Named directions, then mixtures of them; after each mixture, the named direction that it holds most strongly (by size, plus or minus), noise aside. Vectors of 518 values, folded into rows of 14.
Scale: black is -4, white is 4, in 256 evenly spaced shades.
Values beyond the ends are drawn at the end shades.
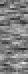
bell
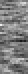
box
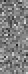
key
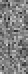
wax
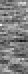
box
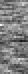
box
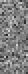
key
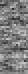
bell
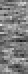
box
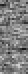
bell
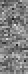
key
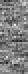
box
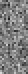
wax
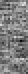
box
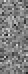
key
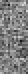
wax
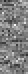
key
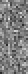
wax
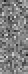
key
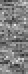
box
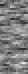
bell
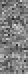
key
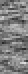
bell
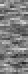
bell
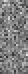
key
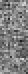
wax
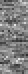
box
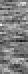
box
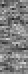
bell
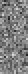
key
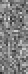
wax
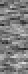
bell
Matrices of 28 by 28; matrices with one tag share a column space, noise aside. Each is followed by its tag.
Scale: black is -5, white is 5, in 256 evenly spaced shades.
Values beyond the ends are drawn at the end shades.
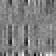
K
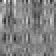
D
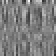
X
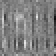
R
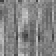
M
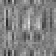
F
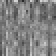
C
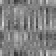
F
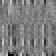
K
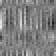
F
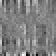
K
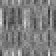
F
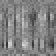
R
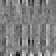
K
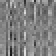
C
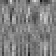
X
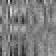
X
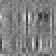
R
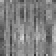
M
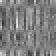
F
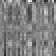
C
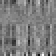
K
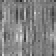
M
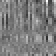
D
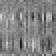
R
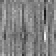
M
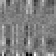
K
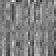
C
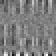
K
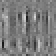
R
